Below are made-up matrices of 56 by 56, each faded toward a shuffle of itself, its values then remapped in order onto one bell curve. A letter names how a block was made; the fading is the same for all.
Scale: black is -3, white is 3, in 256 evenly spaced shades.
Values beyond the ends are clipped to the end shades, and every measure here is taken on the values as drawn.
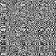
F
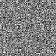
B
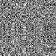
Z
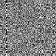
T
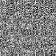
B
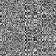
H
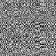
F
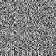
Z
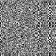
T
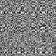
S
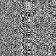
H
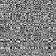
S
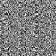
Z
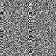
H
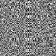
H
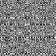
S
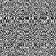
S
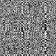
H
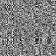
T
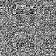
B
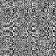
H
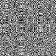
H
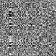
T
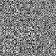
Z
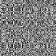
H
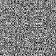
B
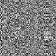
T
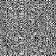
Z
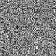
Z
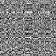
S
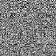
B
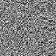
Z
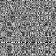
S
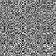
S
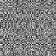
F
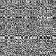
S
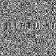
T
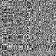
T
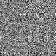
B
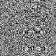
B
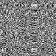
Z
